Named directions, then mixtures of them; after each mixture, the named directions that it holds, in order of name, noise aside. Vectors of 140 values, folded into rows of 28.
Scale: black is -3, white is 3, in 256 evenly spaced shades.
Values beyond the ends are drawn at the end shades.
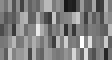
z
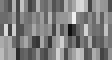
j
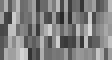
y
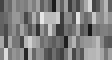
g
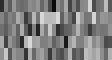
g.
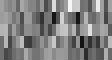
g, z.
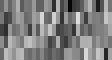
g, y, z.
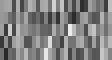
g, j.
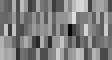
j.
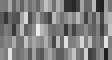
z.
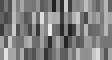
g, j, y.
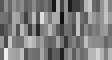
g, y.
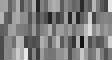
g, y.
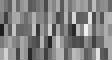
j, y.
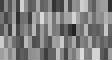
g, j.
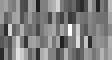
j, y.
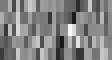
j.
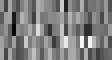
y, z.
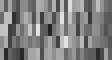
g, y.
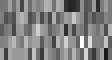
z.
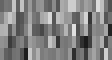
y, z.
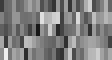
g.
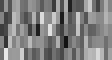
g, y.
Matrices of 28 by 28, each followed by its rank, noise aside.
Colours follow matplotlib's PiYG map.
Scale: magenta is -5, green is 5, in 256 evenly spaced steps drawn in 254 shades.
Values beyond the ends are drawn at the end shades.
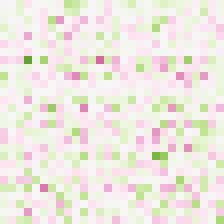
six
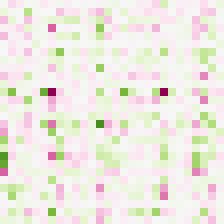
four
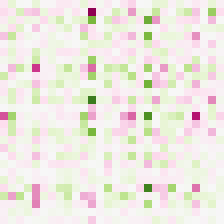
three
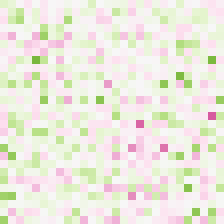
eight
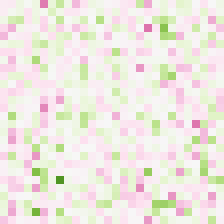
eight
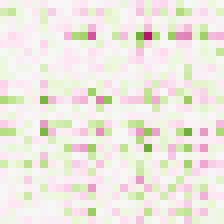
three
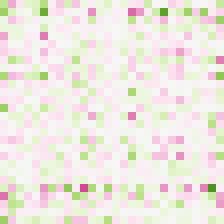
four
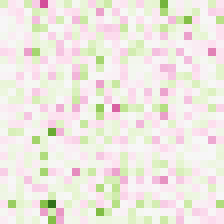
six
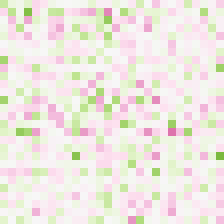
six
